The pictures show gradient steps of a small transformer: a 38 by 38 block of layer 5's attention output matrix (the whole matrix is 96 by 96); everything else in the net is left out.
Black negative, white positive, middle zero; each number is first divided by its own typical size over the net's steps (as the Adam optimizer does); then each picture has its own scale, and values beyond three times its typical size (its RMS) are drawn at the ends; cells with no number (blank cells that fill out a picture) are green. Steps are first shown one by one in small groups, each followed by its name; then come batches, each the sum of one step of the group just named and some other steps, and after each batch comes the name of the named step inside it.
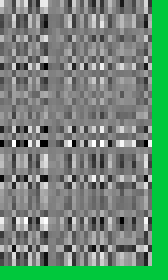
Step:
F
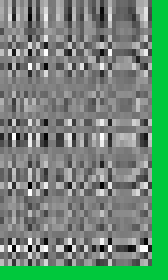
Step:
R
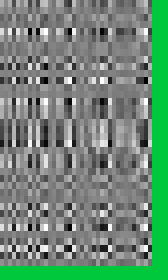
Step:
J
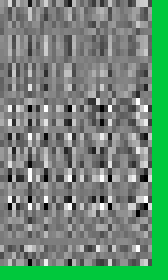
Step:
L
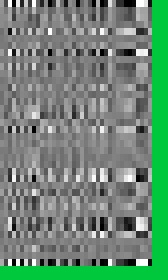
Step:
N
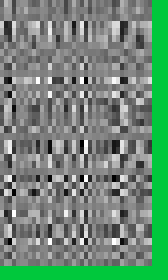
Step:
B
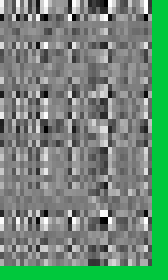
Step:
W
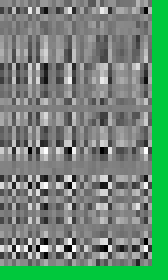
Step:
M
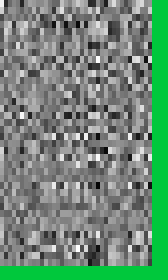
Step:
W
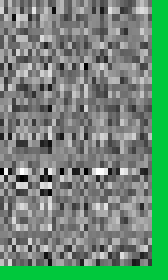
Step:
R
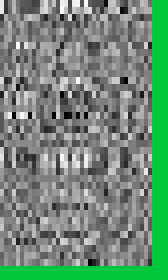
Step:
W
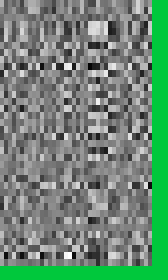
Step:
M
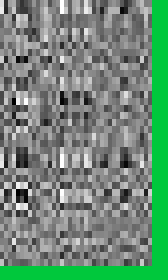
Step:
R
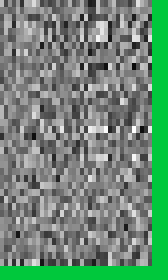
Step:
N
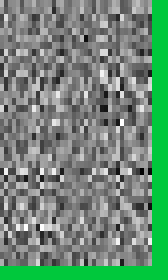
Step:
J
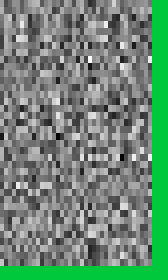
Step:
R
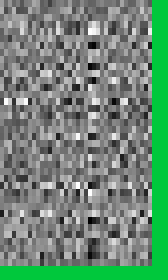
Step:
B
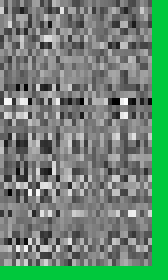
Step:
R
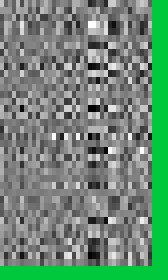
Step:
W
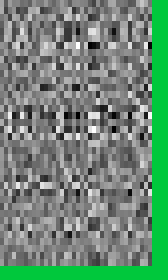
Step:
L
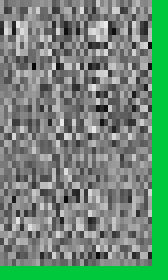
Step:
L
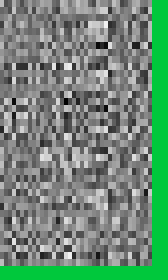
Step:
M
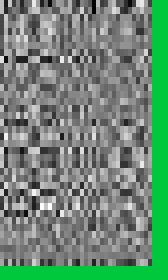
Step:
N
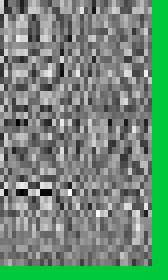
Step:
J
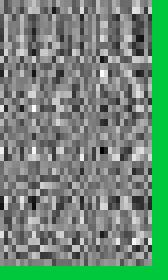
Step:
M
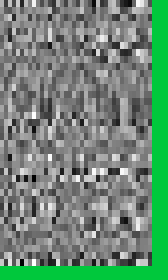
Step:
N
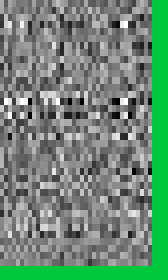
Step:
J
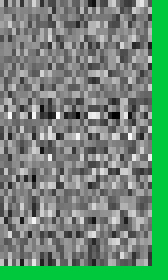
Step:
N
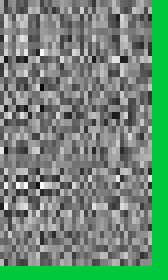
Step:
M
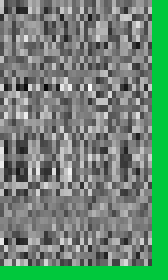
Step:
L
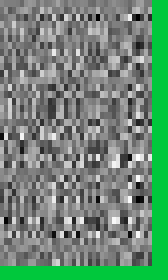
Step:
B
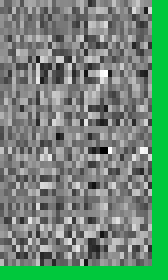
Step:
M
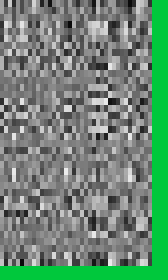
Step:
N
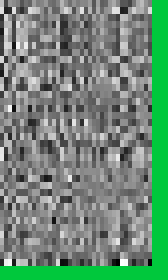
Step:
L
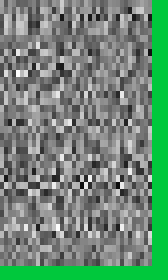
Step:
R
